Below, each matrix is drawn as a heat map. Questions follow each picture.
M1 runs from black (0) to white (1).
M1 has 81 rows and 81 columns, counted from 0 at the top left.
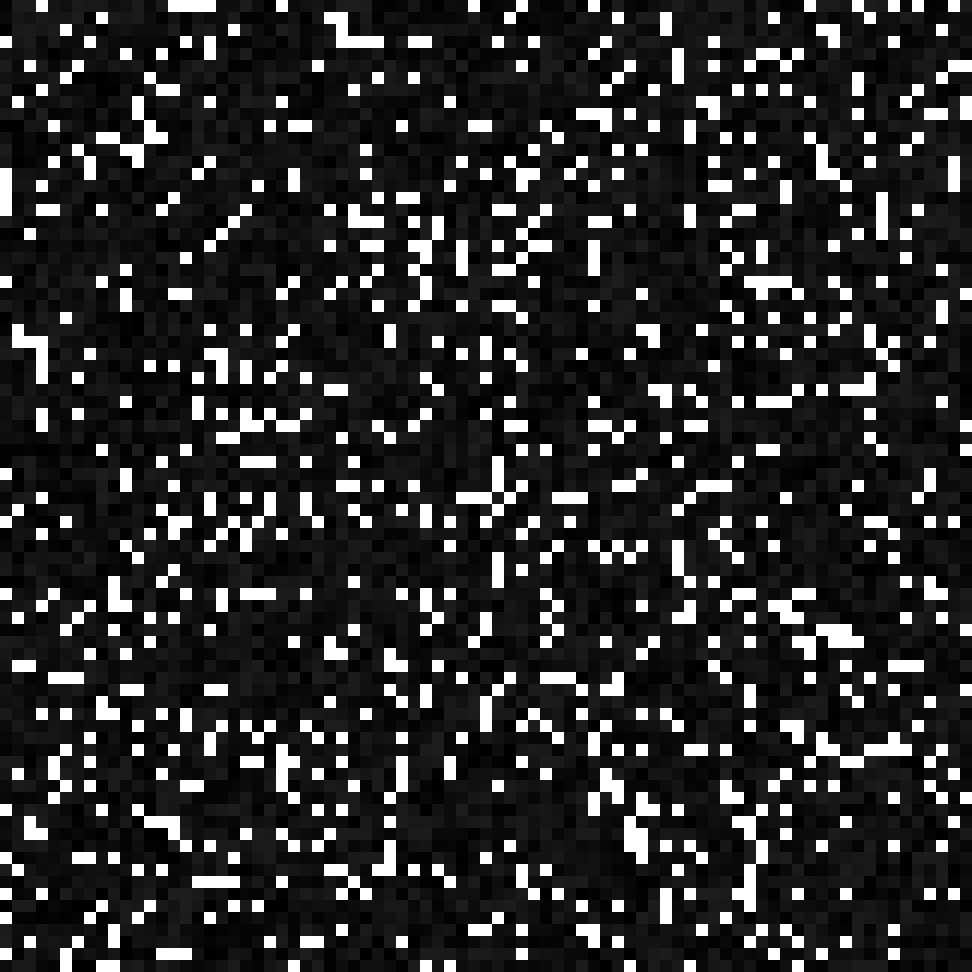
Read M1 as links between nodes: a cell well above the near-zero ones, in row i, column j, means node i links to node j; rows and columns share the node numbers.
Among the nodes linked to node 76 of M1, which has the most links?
node 17
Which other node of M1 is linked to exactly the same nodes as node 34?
node 31
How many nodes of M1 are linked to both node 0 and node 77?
4
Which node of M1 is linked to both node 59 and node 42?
node 13
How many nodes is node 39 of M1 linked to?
5
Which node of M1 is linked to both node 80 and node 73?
node 37
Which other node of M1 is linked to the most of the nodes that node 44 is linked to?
node 30
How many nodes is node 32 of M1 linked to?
11
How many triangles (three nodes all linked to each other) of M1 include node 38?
4
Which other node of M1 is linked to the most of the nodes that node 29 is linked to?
node 41
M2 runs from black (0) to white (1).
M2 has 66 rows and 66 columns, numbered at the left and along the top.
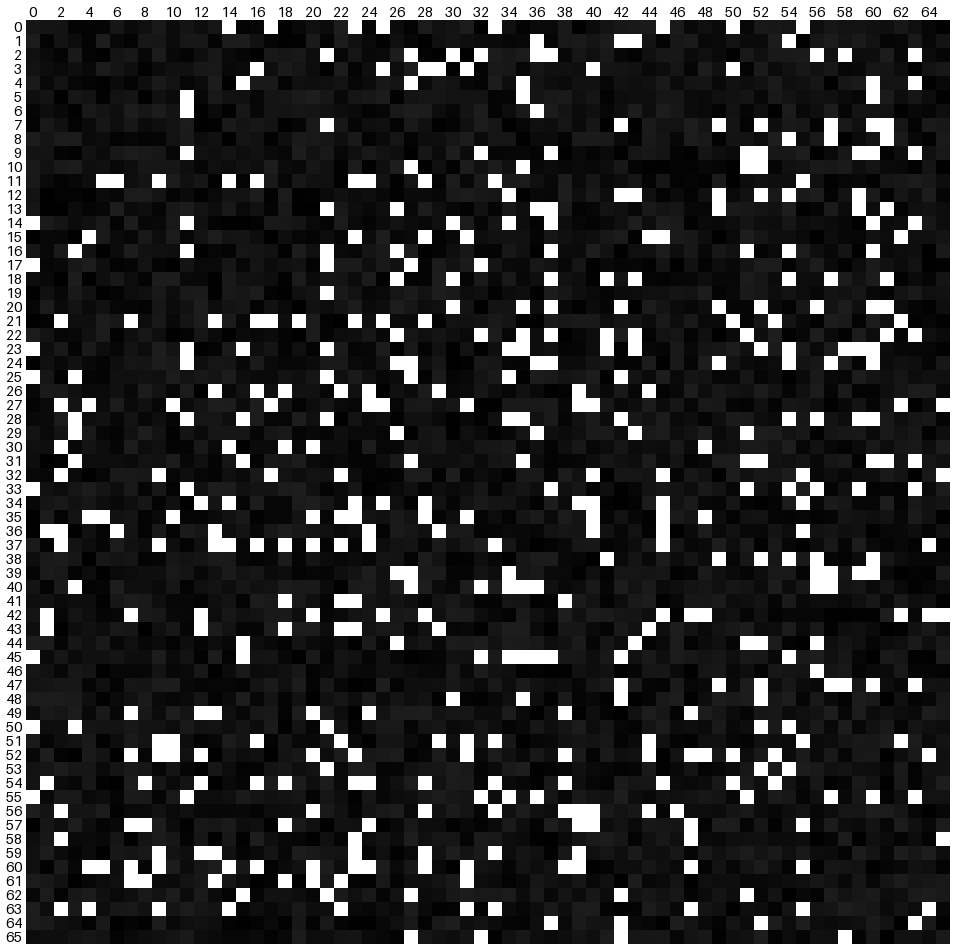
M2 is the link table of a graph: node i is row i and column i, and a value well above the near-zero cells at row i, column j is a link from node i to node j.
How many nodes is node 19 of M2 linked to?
1
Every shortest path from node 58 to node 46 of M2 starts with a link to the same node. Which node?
node 2
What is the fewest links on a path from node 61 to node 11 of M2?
4
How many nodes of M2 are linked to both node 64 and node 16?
1
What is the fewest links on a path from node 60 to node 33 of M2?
3
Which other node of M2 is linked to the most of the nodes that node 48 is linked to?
node 20
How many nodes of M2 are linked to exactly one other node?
2
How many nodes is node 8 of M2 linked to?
3
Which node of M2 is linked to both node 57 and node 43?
node 18
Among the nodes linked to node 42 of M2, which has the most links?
node 28
